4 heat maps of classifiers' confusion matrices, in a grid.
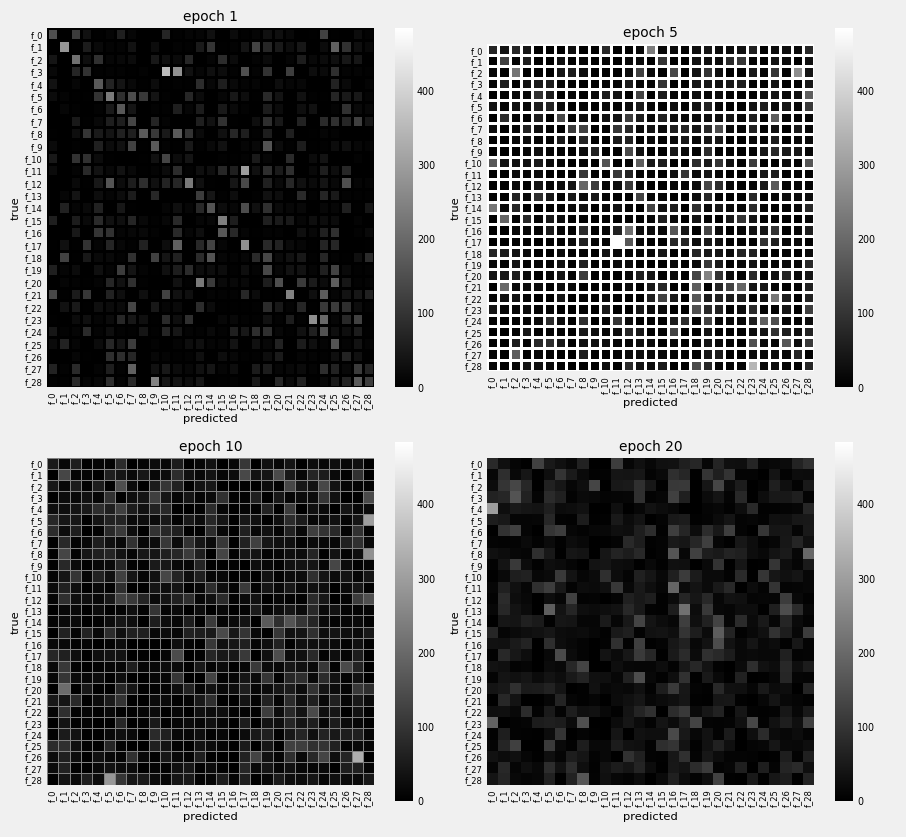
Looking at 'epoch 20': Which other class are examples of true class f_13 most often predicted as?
f_17
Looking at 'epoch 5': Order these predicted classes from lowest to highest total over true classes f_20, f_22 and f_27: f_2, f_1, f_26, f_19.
f_1, f_26, f_2, f_19
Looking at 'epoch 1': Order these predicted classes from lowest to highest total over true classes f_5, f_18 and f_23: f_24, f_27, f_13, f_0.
f_0, f_13, f_27, f_24
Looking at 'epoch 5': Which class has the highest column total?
f_19
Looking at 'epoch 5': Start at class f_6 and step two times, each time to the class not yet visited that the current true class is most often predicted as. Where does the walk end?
f_16
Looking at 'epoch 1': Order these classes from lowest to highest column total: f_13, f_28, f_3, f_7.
f_28, f_3, f_13, f_7
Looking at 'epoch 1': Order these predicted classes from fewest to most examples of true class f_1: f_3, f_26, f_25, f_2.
f_2, f_3, f_26, f_25
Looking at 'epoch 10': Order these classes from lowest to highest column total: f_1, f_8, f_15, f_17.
f_8, f_15, f_17, f_1
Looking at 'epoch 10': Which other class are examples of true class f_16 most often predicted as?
f_14
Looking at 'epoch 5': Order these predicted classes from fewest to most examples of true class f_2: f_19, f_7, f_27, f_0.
f_0, f_7, f_19, f_27
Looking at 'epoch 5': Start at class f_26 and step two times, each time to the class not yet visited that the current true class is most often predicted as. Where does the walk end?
f_18
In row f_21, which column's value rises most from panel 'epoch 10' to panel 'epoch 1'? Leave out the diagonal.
f_24
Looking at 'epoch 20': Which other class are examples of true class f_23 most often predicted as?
f_0
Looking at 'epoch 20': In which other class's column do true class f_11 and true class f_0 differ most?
f_16
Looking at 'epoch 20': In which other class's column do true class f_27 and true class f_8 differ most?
f_28
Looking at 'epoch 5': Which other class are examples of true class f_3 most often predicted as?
f_15
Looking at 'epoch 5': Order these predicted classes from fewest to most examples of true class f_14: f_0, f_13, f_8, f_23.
f_13, f_8, f_23, f_0
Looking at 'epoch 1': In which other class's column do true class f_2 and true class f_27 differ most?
f_7
